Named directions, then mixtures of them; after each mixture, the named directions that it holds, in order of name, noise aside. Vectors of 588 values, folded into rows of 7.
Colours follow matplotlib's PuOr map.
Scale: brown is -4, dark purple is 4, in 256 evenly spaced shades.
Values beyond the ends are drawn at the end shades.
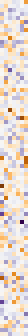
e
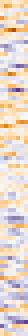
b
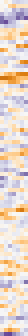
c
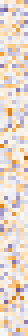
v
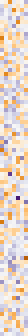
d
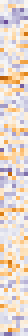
c, d.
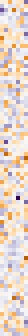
d, v.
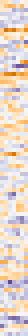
b, c.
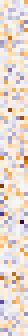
e.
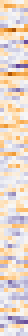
b, c.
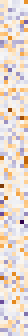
e.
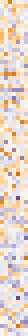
b, d.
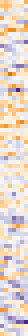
b.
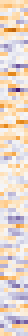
b.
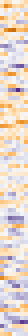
b.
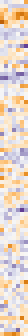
c, v.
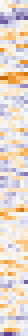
c.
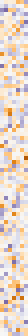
v.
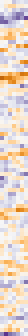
c.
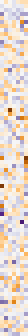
e, v.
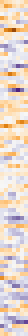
b.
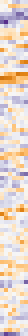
c.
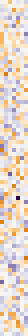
d.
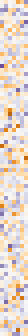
v.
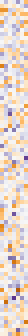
v.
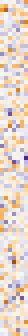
v.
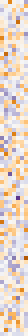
d.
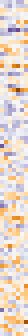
b, v.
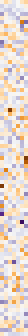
e, v.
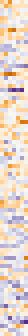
b, d.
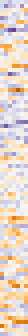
b.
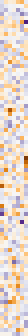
e, v.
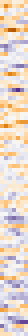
b.
